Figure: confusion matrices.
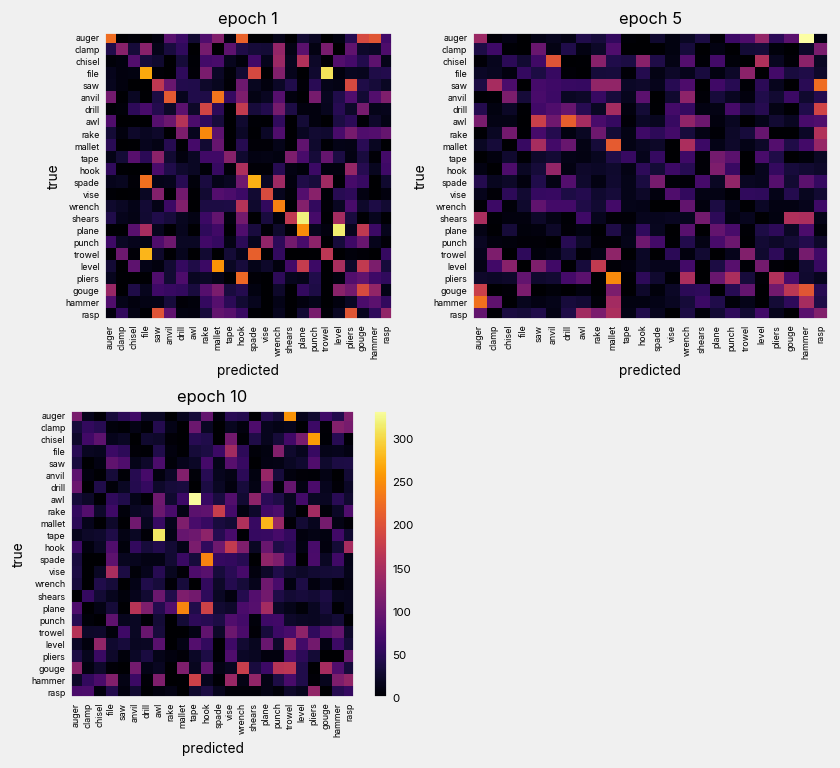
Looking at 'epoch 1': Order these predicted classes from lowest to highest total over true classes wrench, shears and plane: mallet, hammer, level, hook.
hammer, mallet, hook, level
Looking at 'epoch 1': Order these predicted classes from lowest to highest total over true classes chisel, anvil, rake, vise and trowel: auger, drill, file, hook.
auger, hook, drill, file
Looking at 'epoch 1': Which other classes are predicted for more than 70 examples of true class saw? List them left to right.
anvil, hook, pliers
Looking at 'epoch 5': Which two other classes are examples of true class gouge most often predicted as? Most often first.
hammer, auger
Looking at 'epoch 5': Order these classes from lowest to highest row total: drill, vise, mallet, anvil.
vise, anvil, drill, mallet
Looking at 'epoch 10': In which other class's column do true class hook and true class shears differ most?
vise
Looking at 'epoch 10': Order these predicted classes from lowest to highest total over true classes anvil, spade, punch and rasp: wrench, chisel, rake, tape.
chisel, rake, tape, wrench
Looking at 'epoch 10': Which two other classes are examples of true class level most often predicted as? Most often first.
trowel, chisel
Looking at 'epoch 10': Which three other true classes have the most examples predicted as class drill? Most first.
plane, trowel, anvil
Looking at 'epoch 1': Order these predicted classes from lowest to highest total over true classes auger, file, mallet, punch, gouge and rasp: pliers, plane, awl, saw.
awl, plane, saw, pliers
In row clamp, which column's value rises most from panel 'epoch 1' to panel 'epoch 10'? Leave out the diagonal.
hammer
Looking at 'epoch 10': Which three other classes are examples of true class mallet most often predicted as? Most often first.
plane, wrench, punch
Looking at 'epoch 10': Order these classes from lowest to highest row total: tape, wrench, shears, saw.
wrench, saw, shears, tape
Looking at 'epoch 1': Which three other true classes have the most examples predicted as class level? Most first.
plane, shears, gouge
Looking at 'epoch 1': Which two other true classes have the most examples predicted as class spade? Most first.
trowel, file
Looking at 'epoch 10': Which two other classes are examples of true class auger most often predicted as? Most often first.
trowel, rasp
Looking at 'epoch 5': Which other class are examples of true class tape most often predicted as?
plane
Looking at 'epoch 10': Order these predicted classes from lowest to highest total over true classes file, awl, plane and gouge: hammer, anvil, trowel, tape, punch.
hammer, trowel, anvil, punch, tape
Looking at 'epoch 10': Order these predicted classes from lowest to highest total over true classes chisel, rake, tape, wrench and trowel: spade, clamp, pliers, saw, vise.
saw, clamp, spade, vise, pliers
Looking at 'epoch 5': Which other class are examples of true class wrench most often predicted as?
saw
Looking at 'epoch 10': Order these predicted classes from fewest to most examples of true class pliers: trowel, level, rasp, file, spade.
spade, file, level, trowel, rasp
